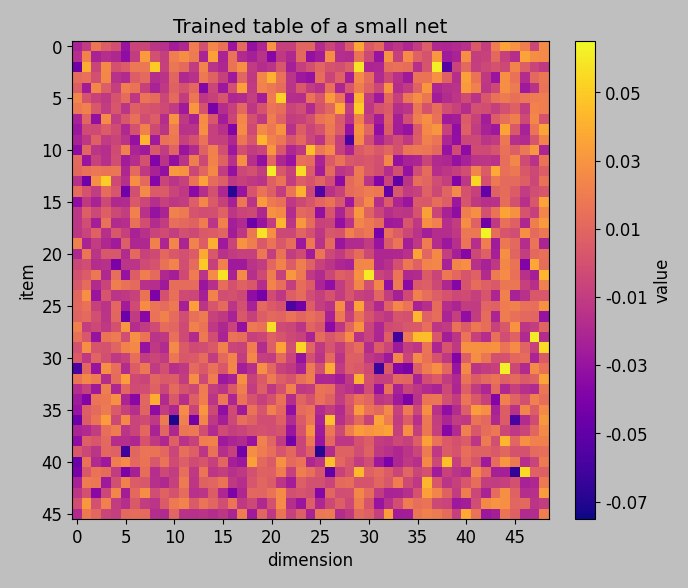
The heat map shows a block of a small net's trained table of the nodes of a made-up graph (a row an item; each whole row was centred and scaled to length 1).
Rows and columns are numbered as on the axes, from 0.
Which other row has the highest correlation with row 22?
0
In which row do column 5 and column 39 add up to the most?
27
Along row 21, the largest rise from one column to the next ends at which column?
47
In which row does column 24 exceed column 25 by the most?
39
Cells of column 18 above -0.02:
39
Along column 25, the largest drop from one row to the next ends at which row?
14
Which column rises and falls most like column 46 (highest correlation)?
42
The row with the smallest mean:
11
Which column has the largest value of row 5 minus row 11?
21
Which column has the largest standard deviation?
5
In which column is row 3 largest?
20
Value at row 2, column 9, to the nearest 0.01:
-0.01
